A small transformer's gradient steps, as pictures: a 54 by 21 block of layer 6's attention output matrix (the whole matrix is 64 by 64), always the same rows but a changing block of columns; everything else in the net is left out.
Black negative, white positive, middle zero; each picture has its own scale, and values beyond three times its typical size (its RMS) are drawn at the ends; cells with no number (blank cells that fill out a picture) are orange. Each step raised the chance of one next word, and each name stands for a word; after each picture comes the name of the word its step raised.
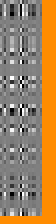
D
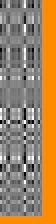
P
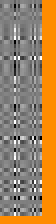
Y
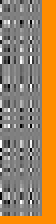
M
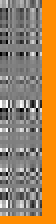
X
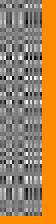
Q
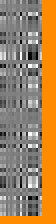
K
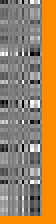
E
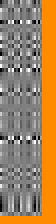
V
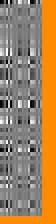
E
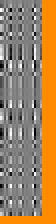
K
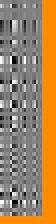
M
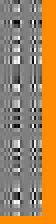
M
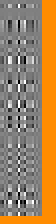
M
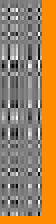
K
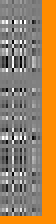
V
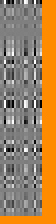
E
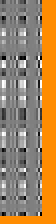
K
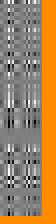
E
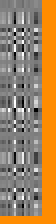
X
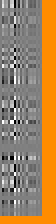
P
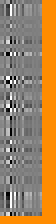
D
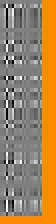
Q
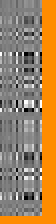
X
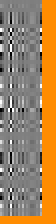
X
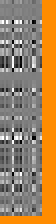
V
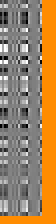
Q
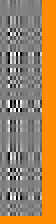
X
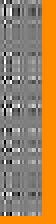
D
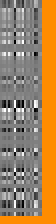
X
